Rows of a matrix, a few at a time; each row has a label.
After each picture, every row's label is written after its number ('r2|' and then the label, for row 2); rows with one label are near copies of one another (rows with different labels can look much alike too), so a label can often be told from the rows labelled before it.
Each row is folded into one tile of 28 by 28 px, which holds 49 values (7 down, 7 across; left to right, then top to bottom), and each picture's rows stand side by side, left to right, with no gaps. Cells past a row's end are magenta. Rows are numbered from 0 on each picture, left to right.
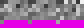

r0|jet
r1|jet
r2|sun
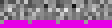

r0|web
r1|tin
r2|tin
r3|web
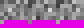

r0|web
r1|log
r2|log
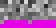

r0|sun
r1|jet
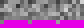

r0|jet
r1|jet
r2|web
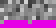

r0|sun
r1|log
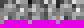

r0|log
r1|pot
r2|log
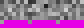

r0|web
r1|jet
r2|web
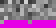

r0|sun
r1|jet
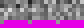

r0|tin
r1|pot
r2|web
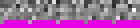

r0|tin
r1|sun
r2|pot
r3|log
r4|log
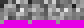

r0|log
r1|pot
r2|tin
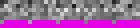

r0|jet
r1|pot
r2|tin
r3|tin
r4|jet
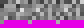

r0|log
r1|web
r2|web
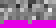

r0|tin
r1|log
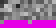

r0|jet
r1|web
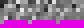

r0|log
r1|sun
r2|tin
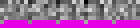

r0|sun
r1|jet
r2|pot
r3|pot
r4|web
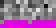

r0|pot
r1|tin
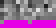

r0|pot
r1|tin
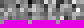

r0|tin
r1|pot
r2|log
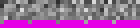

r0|log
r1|jet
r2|pot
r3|sun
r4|web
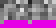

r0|log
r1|pot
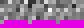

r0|sun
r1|log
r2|tin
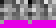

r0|pot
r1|pot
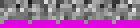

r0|tin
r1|pot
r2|log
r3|jet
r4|log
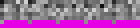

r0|pot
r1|jet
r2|tin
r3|tin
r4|pot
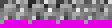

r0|log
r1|log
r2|log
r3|sun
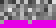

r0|web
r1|sun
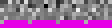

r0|sun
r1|tin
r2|log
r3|web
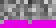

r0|web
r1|pot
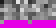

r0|pot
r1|jet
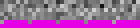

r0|web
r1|tin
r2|jet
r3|tin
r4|sun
